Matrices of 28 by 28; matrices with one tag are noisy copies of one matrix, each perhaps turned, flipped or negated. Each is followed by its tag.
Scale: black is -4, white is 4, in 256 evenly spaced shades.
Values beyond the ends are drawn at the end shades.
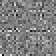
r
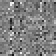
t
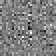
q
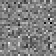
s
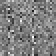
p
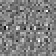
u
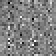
p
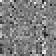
t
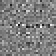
q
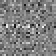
q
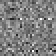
s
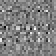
u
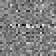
q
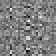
u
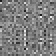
r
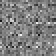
p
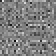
r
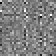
r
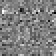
t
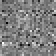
t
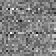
p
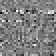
t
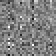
p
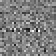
q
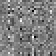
p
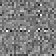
r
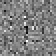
q
